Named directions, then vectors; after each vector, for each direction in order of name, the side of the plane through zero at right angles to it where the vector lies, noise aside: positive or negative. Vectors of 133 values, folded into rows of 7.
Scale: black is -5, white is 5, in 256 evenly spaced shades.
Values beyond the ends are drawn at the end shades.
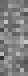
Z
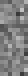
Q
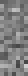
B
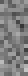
positive, positive, negative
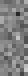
positive, positive, negative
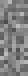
negative, negative, negative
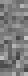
negative, negative, negative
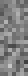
positive, negative, positive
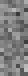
positive, positive, negative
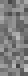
positive, positive, negative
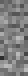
positive, positive, positive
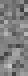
positive, negative, positive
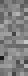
positive, negative, positive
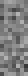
negative, negative, positive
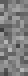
positive, positive, positive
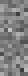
positive, positive, negative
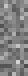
negative, positive, negative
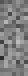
positive, positive, positive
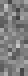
negative, positive, negative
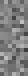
negative, positive, positive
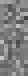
negative, negative, negative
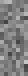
negative, negative, negative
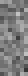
negative, negative, positive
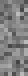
positive, negative, positive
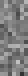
negative, positive, negative
